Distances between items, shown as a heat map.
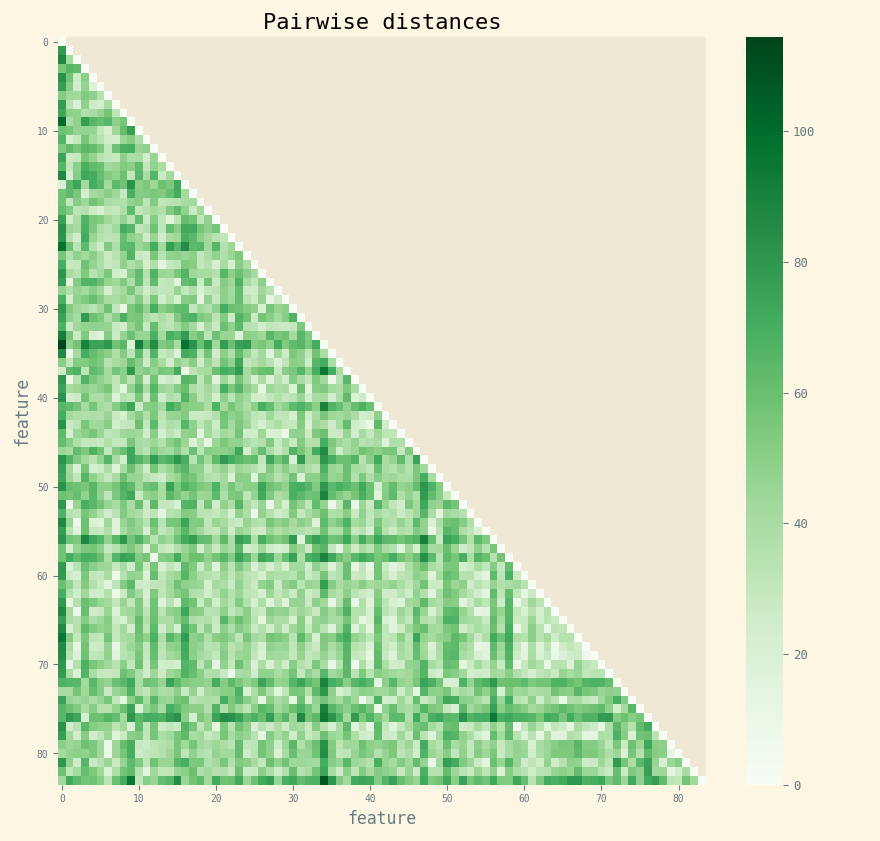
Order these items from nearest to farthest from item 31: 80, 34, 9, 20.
20, 80, 9, 34
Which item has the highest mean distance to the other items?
0
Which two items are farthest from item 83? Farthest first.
34, 9
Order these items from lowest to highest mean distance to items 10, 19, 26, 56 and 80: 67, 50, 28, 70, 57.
28, 57, 70, 67, 50
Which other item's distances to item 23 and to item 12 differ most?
58
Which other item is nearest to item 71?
22
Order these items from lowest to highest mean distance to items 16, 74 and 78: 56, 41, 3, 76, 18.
18, 3, 76, 41, 56
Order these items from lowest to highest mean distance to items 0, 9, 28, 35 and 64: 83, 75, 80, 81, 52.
52, 80, 81, 75, 83
